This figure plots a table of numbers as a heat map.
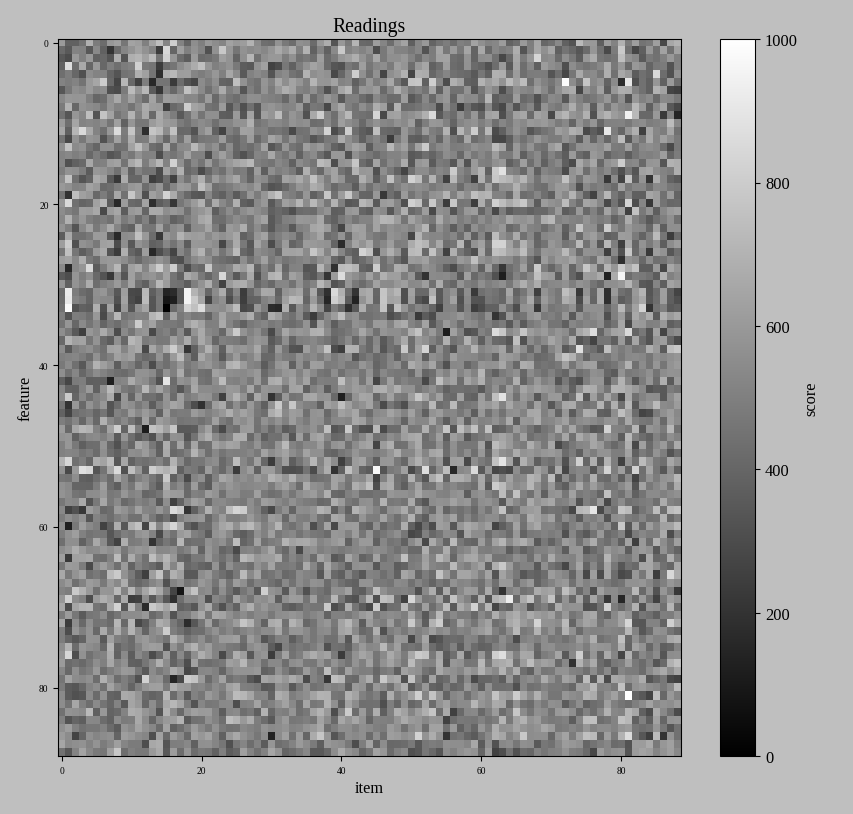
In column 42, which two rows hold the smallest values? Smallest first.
32, 31
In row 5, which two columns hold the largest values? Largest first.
72, 81
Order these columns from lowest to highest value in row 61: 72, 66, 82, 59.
72, 66, 82, 59
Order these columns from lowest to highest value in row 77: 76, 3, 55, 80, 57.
55, 3, 80, 57, 76
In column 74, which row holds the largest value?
38
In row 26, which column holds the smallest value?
13
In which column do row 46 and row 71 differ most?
1
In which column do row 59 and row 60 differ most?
16
